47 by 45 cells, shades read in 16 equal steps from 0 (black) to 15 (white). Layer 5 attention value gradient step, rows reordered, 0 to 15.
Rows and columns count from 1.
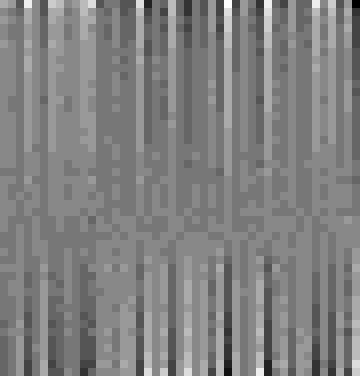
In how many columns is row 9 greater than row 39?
20
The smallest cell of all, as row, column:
1, 45
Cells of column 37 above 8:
5
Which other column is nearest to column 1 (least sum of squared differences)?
37
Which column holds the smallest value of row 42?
29
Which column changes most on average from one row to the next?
12
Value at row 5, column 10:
8
